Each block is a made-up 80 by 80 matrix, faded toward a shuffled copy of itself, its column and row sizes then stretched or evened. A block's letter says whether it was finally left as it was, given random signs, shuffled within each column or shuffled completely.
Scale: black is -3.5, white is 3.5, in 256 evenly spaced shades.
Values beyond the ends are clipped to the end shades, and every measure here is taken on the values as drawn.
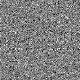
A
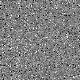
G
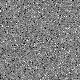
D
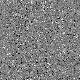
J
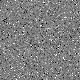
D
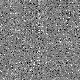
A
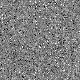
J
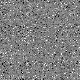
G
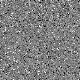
G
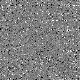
G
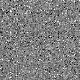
A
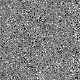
G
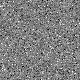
D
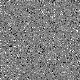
G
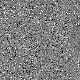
J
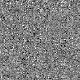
A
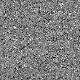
G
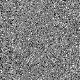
J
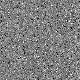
J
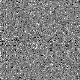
A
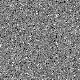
J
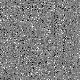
A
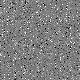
J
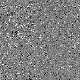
A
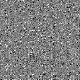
A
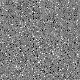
J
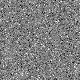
D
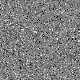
D
